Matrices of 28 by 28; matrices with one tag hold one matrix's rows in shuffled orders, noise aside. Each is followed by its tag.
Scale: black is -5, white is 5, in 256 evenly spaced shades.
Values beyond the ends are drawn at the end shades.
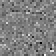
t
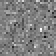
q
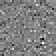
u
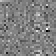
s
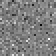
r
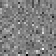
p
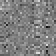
s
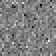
r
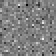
p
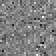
u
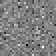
p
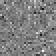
u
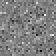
t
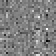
s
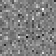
p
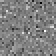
t
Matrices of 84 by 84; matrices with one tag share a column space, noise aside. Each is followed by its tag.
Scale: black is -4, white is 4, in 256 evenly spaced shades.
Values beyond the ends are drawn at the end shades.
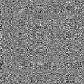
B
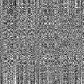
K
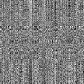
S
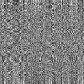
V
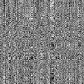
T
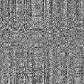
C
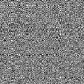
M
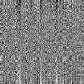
V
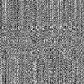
S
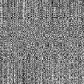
T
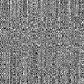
C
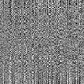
K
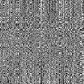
C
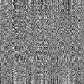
V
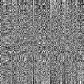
V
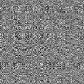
B
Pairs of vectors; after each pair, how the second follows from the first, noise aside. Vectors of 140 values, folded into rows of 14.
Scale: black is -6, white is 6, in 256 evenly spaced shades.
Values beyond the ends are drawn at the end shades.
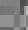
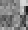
negated, scaled up.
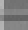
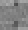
wrapped around, negated, partly zeroed.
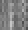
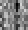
wrapped around, negated, scaled up.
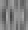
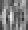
negated, scaled up.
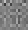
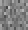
shuffled.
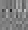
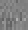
reversed, negated, shrunk.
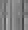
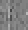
wrapped around, negated, partly zeroed.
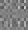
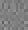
reversed, negated, shrunk.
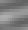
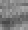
wrapped around, negated.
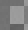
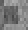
reversed, negated.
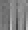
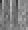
reversed, negated.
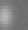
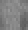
wrapped around, negated, shrunk.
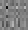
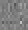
reversed, negated, shrunk.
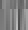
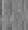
wrapped around, negated, shrunk.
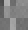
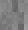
reversed, negated, shrunk.
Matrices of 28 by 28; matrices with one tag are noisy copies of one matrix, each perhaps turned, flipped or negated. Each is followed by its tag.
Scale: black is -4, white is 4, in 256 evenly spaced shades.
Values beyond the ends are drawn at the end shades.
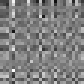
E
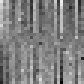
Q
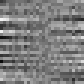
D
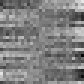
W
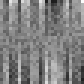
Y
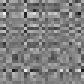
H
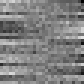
Y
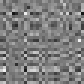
H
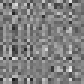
H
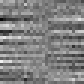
D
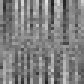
D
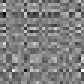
H
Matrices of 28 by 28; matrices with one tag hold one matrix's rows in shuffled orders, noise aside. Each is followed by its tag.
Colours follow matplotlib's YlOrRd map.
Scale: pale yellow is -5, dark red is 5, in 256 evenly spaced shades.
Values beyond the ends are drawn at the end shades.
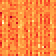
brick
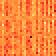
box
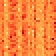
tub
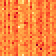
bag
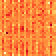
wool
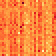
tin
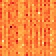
brick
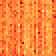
tin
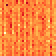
wool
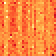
tub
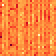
brick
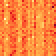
tub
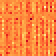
box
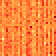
box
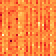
brick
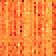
tin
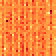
wool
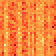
tub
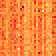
tin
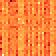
brick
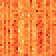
bag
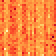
tub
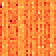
brick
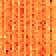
wool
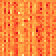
bag
